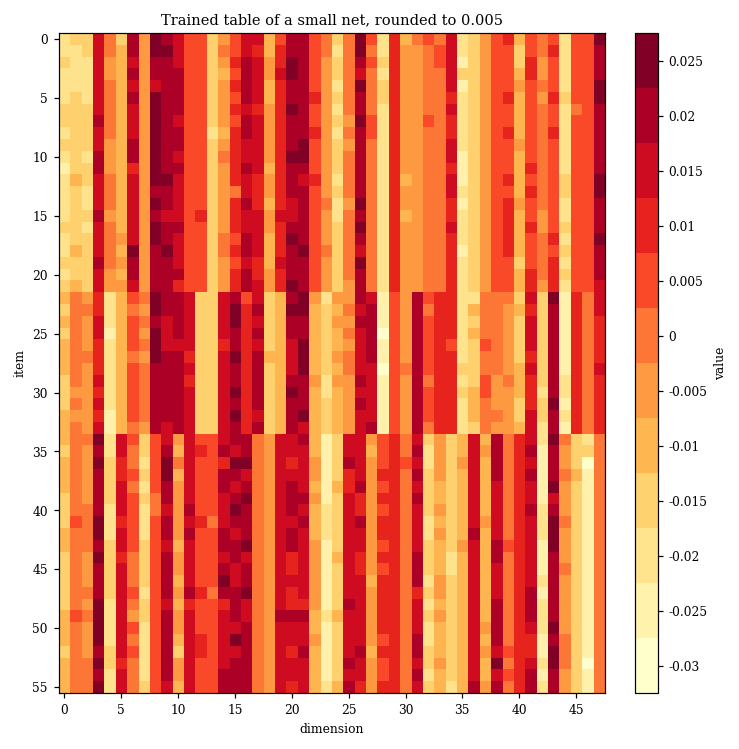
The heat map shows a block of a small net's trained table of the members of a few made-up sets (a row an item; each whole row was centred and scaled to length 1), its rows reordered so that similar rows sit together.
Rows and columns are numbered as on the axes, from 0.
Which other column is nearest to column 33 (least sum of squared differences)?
27
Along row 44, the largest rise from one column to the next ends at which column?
43
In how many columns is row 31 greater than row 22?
5
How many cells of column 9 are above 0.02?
5
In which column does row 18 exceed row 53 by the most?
46
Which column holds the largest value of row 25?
8
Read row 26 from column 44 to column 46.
-0.025 0.01 0
